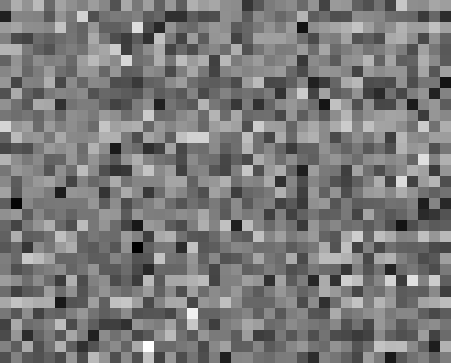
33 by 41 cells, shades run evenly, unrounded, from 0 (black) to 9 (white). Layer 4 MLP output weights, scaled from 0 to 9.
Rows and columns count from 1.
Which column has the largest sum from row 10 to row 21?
37
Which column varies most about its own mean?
14
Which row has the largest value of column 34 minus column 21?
33
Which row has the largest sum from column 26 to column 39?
12
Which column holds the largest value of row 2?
8
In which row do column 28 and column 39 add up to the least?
19
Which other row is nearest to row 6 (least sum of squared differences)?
7
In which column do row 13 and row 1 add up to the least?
36
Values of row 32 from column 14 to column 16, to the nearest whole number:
9 4 4
